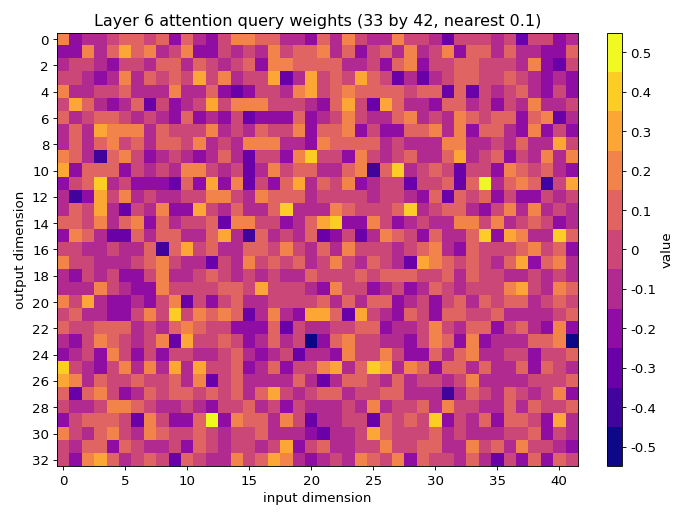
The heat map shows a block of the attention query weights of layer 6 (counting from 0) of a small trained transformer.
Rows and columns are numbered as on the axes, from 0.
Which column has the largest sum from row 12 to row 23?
40
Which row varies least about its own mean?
18
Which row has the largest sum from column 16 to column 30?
4
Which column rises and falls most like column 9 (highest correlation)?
20
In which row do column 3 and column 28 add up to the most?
13
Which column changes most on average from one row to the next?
21
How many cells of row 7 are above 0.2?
1
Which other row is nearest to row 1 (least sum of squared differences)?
28
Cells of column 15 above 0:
9
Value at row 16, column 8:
-0.4
